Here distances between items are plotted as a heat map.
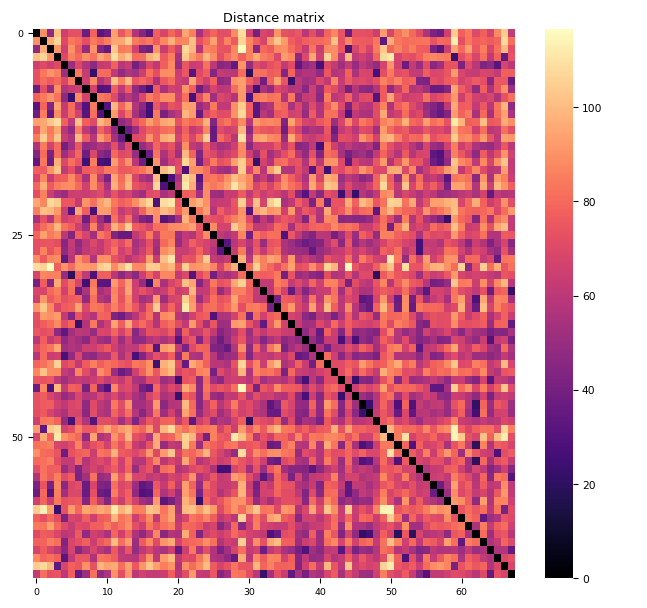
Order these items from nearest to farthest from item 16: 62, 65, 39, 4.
62, 4, 39, 65
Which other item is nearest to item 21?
17
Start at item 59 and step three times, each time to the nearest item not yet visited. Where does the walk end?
37
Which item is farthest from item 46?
21
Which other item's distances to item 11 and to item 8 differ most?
22
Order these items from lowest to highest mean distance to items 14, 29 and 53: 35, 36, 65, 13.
35, 65, 36, 13
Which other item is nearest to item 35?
25
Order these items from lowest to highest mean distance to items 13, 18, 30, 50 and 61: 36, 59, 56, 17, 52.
56, 36, 17, 52, 59
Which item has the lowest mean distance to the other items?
38
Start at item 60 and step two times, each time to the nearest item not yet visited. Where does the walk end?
4
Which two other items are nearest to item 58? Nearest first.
23, 18
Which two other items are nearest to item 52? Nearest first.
65, 4
